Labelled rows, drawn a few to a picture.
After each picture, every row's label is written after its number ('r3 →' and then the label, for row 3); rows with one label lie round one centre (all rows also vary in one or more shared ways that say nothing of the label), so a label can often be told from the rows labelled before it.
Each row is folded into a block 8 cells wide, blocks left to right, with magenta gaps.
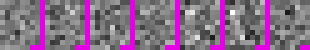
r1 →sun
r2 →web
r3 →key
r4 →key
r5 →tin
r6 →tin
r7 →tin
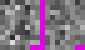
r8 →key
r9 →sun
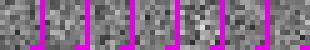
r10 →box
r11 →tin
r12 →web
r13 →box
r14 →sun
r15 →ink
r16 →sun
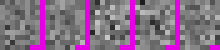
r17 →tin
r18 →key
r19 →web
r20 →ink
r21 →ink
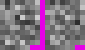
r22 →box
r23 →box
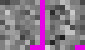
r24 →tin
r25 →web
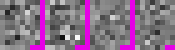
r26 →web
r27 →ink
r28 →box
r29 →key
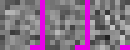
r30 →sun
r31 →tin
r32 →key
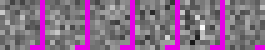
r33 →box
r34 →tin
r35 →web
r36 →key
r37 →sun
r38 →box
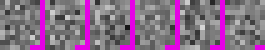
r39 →key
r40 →box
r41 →box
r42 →box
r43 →sun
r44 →sun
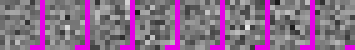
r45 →sun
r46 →sun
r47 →box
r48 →key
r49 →web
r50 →tin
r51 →ink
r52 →web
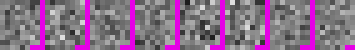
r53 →key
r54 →tin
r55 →ink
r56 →key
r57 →web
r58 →sun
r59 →web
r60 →key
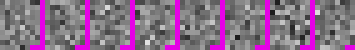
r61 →key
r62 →ink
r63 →key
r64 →key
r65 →tin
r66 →web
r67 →web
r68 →sun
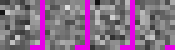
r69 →key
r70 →web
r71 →box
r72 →tin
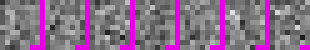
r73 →tin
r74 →box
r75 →sun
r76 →key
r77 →key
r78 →tin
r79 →sun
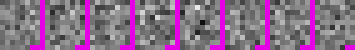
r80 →tin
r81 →web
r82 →ink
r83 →box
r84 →key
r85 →tin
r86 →tin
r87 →tin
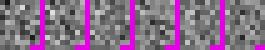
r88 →web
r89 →ink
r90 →box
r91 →ink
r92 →tin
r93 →box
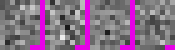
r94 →web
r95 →ink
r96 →sun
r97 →ink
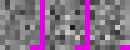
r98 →box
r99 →box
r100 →key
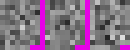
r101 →sun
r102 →ink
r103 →ink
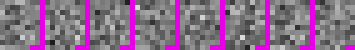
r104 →ink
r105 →key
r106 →key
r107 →ink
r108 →box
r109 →key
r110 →ink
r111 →web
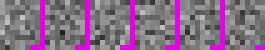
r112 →box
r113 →sun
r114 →key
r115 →sun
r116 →box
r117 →box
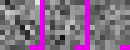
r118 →ink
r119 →tin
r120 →web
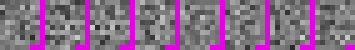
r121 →web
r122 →tin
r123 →tin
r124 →ink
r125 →box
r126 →key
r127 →key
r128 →ink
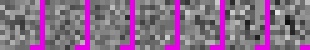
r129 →ink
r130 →key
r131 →web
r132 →ink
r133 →ink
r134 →web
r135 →ink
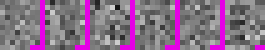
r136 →sun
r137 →tin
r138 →web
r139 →box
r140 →key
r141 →ink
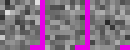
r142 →ink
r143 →web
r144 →ink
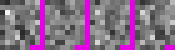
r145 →tin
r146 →tin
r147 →tin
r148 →tin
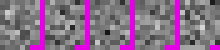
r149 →tin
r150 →tin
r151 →sun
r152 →tin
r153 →sun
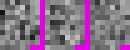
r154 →web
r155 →ink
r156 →web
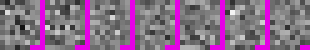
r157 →ink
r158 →tin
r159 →box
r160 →sun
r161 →ink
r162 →tin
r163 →tin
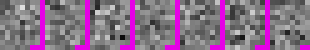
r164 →web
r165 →ink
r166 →web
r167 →ink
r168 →box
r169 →web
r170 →sun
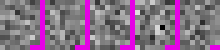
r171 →tin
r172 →tin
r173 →ink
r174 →box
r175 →key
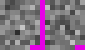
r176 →sun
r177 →ink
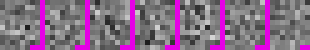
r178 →tin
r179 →tin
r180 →ink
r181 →sun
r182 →tin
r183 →ink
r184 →web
